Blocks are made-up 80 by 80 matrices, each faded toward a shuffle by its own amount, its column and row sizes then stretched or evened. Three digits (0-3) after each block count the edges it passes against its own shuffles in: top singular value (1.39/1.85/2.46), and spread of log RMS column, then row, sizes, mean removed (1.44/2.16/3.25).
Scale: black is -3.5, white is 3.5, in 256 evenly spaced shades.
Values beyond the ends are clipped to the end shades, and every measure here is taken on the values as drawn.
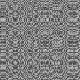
3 0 2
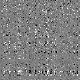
2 2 2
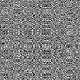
3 1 1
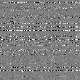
2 0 3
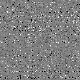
0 1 2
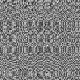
3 0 1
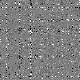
2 2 2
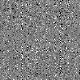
1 2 1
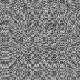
3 0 1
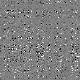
0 2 2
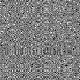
3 0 0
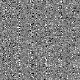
2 2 0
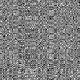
3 0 1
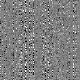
2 3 0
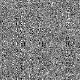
1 2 0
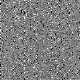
1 2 0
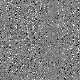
1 2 0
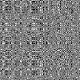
3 2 2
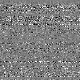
1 0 3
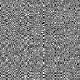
3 2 1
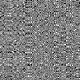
3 1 1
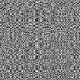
3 2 2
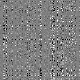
2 3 2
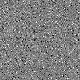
2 0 0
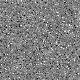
0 0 1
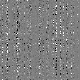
1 3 1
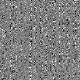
1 3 0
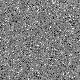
0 0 0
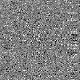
2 1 1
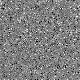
0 0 1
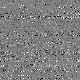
1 0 2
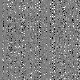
0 3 0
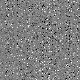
0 2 0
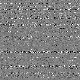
1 0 3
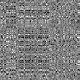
3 1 2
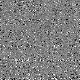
0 1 2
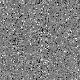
1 1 0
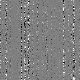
1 3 0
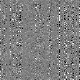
2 3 1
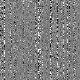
1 3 0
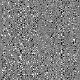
2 2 0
